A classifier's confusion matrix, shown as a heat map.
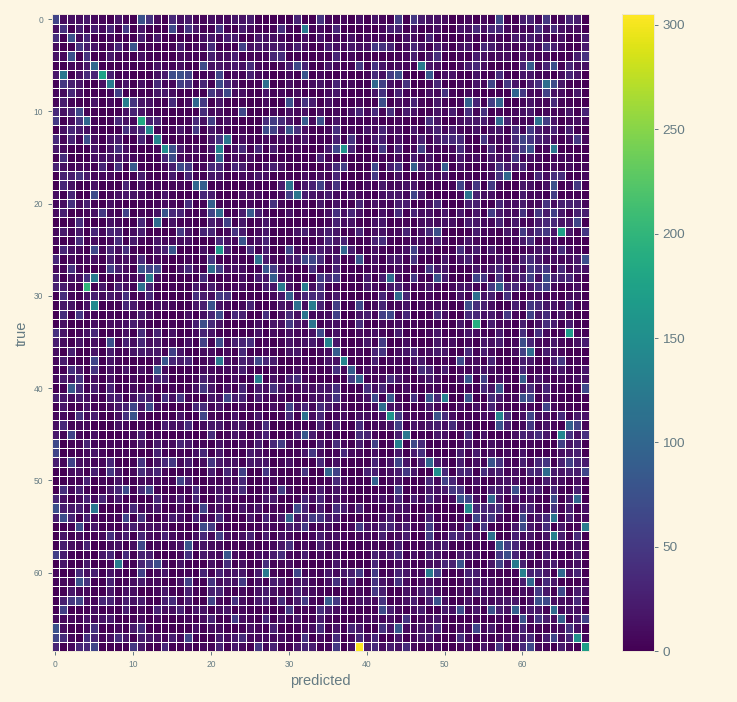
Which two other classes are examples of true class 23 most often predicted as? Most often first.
65, 49
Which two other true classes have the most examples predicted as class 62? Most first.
11, 63
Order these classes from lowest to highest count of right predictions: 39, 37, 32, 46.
46, 39, 32, 37
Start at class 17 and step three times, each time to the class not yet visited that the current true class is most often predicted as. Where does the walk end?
13
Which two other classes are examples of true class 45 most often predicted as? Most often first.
65, 32
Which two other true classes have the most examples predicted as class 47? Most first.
5, 14
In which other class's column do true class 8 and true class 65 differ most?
59
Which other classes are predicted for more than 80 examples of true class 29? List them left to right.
4, 11, 32, 57
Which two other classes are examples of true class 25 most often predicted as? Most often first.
21, 37
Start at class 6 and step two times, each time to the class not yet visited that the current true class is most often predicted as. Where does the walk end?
32
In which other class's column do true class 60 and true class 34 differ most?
66
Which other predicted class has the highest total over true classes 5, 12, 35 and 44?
61
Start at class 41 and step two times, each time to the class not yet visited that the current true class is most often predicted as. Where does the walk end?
16
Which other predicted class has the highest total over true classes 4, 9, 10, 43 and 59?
57
